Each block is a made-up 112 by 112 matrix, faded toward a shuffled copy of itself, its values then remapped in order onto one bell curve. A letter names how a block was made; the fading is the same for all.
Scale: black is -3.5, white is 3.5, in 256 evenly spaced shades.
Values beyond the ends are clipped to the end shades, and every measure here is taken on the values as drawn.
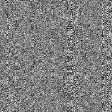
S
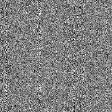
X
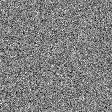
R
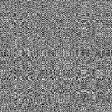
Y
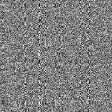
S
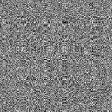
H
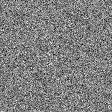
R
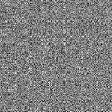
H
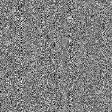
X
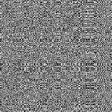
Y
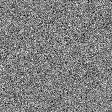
R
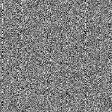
X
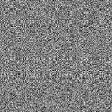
H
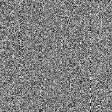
X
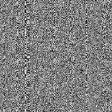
S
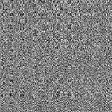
H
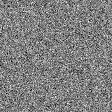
R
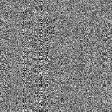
S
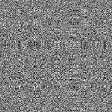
H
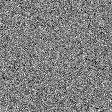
R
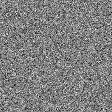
R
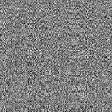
H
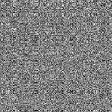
H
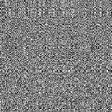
H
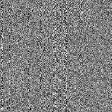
S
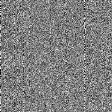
X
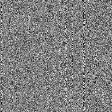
X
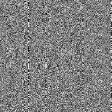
S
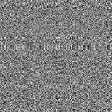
H
